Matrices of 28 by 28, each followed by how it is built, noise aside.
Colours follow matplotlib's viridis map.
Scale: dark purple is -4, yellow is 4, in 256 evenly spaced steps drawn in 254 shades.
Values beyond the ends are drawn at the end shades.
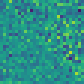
upper triangular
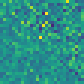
upper triangular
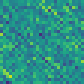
Toeplitz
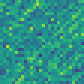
Hankel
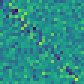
banded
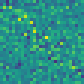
banded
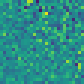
upper triangular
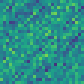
Hankel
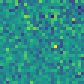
upper triangular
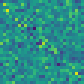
banded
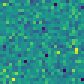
sparse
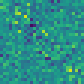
banded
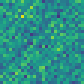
Hankel
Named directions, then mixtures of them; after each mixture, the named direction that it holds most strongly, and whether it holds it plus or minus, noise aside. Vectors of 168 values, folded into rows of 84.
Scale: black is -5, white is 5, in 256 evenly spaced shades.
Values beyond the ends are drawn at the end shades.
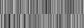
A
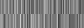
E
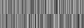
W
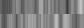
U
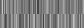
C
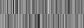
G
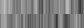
U, minus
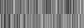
A, plus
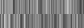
A, minus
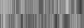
U, minus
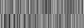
A, plus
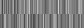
C, minus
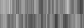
U, minus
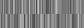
C, minus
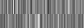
G, minus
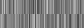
C, plus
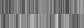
U, plus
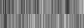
U, plus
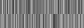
W, minus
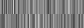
G, minus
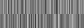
W, plus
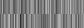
A, minus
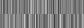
W, minus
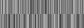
W, plus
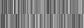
G, minus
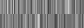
G, minus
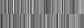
E, minus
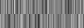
G, plus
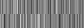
E, plus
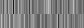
G, plus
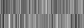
A, minus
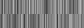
E, minus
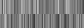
C, minus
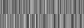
W, minus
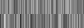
E, minus
